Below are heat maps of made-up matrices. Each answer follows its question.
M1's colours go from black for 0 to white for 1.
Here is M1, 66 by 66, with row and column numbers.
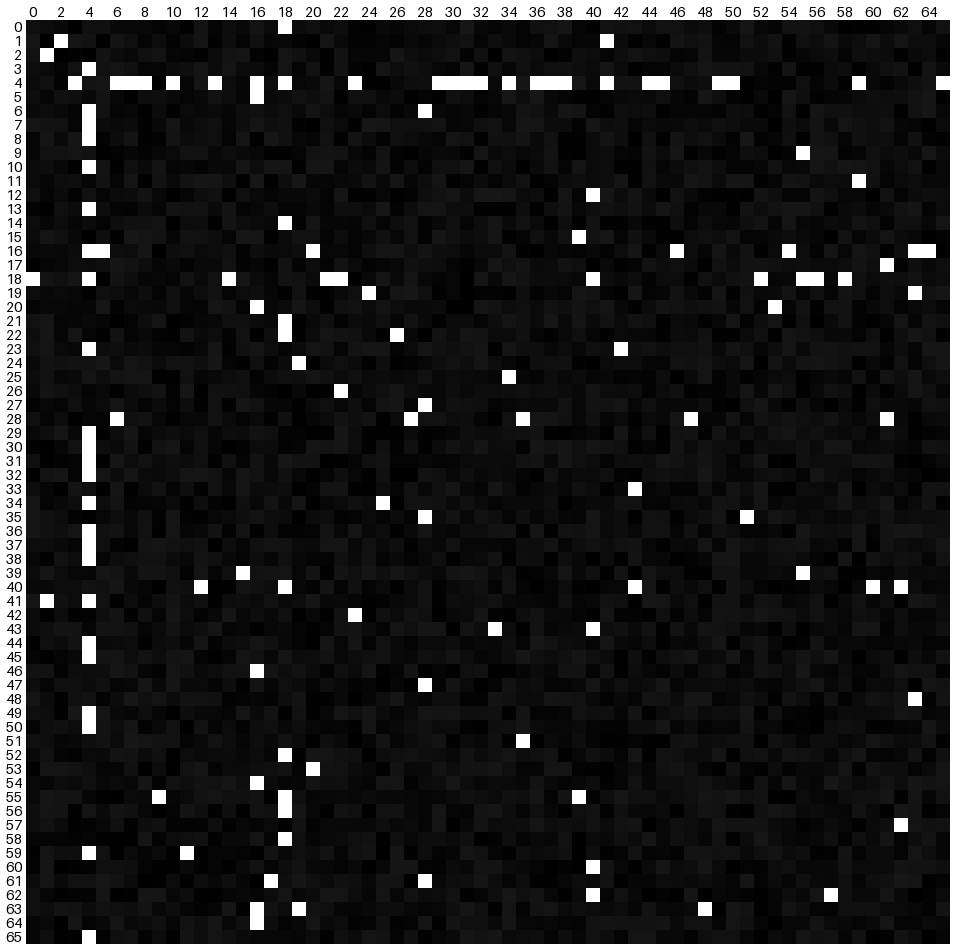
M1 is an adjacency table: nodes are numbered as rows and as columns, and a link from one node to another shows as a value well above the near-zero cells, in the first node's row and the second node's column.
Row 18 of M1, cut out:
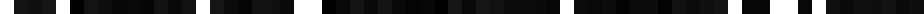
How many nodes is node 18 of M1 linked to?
10
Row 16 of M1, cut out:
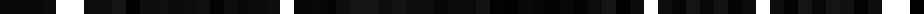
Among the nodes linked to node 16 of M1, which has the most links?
node 4
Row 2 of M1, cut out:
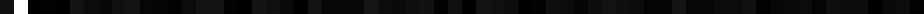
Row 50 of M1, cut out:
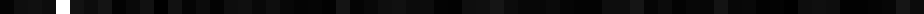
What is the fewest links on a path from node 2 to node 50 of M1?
4
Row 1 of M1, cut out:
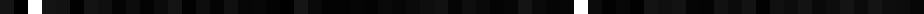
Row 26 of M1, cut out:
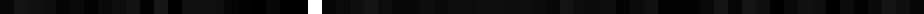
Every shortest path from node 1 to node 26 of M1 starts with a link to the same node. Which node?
node 41
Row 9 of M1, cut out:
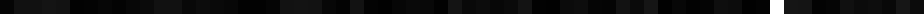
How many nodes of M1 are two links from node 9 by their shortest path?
2
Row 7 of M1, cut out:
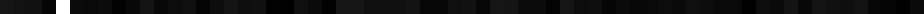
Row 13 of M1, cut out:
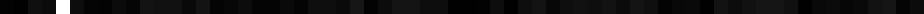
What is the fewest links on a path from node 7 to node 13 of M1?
2
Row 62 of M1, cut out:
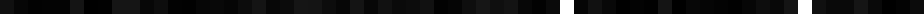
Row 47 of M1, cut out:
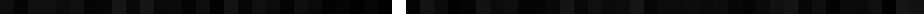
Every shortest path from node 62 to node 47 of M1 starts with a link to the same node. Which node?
node 40
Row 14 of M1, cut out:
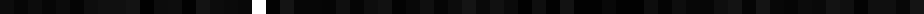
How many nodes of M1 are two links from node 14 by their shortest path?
9
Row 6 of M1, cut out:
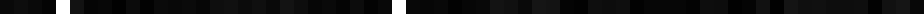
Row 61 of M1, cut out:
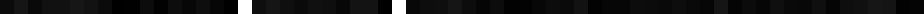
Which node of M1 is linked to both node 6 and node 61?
node 28
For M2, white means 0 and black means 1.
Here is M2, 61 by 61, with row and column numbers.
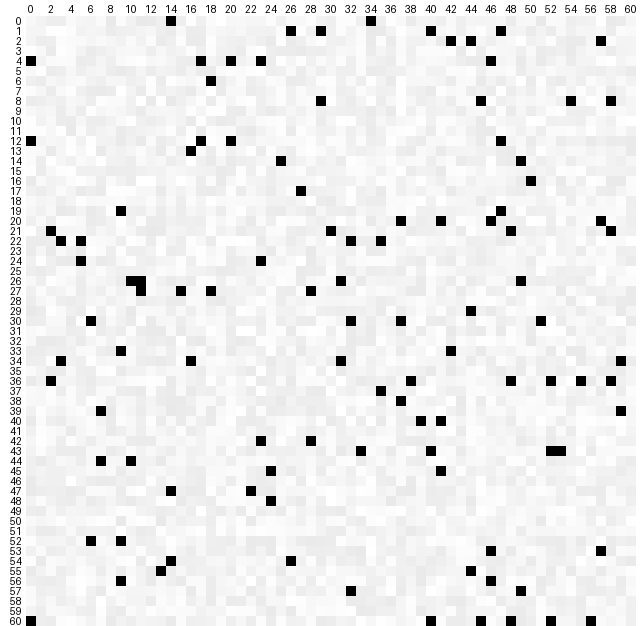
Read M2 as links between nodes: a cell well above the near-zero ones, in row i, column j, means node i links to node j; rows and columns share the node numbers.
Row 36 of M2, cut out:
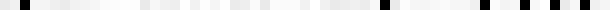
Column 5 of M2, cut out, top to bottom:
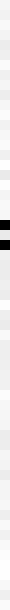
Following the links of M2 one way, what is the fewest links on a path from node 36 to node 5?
3
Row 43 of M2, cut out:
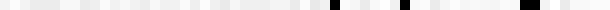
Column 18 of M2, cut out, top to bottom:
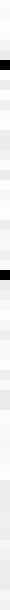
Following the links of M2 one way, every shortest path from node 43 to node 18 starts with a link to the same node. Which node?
node 52
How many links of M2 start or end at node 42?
4
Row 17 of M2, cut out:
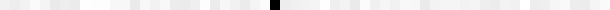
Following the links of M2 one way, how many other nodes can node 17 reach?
5
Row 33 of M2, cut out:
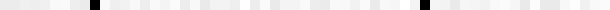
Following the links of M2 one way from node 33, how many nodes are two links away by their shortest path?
2
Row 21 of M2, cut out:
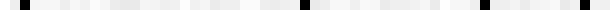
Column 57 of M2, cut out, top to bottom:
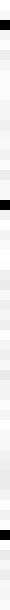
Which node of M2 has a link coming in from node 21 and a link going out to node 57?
node 2
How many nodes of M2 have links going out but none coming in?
9
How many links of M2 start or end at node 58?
3
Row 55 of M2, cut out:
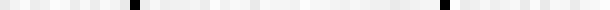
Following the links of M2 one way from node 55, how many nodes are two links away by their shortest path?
3
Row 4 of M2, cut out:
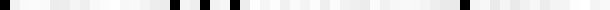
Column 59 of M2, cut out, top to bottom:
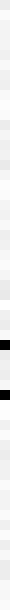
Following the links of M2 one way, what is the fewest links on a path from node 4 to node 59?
3
